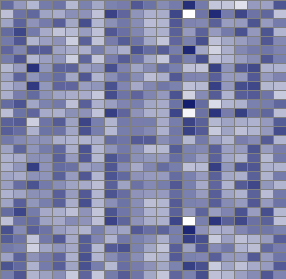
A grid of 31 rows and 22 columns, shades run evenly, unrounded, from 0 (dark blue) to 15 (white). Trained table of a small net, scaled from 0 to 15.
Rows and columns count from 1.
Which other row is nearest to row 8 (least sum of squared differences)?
10
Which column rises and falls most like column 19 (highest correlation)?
3
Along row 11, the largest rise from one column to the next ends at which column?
15
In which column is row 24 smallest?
2
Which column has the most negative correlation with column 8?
14
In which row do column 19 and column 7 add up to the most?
1
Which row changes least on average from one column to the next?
16
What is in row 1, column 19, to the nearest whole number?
13
